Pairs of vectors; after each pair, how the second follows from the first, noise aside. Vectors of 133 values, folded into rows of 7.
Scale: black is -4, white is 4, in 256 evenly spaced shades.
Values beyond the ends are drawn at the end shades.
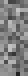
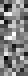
wrapped around, negated, scaled up.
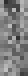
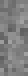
wrapped around, shrunk.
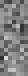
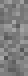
negated, shrunk.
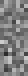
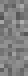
reversed, negated, shrunk.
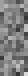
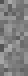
reversed, negated, shrunk.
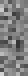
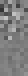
negated, partly zeroed.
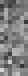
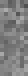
reversed, negated, shrunk.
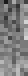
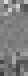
negated, partly zeroed.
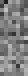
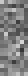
wrapped around, negated.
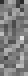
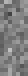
wrapped around, shrunk.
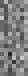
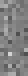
negated, partly zeroed.
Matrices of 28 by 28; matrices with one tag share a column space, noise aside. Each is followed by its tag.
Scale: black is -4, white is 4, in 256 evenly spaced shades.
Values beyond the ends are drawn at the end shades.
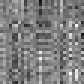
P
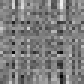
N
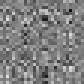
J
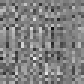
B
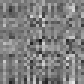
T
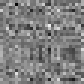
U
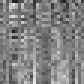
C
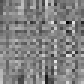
N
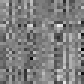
P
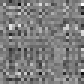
U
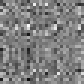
U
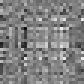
B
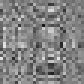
B
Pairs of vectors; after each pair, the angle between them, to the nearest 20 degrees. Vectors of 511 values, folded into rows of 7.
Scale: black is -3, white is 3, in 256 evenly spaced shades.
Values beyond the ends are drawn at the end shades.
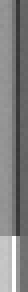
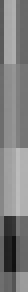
120 degrees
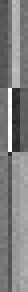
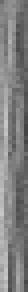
100 degrees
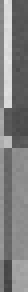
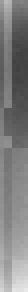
60 degrees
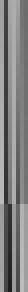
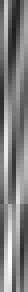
140 degrees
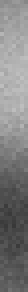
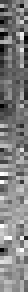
120 degrees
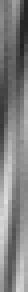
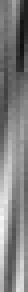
20 degrees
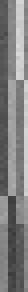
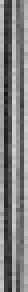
80 degrees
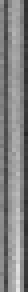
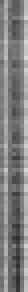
160 degrees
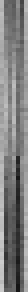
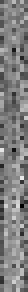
120 degrees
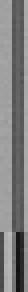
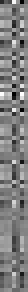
80 degrees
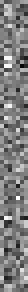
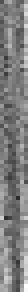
120 degrees
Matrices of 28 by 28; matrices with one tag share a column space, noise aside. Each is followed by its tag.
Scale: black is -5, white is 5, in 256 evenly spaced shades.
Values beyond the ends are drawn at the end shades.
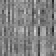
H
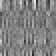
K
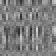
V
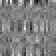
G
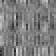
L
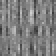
H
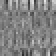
K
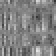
L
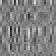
V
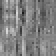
H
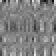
G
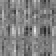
H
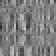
L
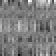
G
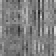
H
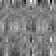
G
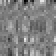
G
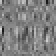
V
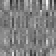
K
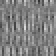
L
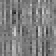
H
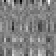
G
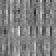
H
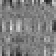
G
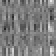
L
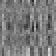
L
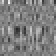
V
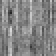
H
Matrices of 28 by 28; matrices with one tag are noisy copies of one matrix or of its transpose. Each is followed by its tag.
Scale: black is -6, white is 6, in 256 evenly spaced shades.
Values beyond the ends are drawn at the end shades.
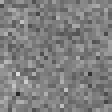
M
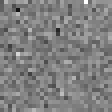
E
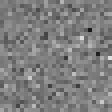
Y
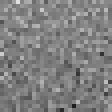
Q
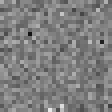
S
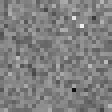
M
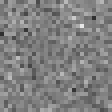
M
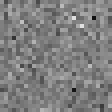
M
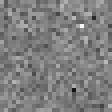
M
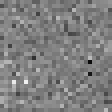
M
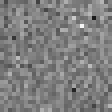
M
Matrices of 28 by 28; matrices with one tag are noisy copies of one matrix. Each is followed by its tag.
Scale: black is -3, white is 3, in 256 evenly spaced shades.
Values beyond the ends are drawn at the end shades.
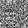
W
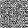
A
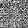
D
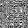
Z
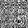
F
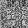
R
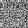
D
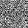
A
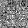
R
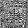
Z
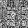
R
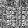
R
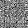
A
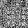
R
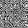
A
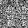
R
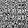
F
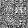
Z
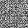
A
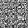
F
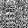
W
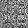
F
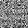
F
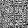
Z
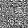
Z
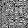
Z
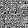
A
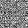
A
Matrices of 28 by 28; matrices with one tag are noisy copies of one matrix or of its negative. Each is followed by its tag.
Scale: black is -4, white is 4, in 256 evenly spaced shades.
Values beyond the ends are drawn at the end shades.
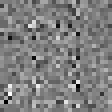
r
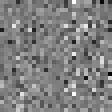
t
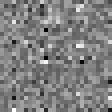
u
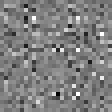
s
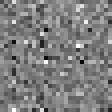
u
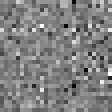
t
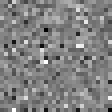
u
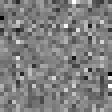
t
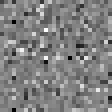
u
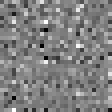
u
